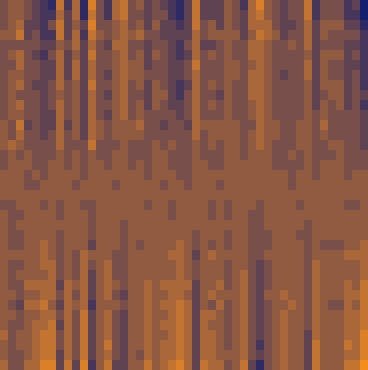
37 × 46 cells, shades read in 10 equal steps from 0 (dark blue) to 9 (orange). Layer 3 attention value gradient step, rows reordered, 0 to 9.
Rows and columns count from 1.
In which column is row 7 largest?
25
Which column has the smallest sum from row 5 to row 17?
46
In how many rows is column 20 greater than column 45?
13
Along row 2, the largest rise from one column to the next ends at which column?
12
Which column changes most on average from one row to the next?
3
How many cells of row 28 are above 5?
7
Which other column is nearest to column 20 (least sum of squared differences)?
43
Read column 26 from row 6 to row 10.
4 4 4 4 4
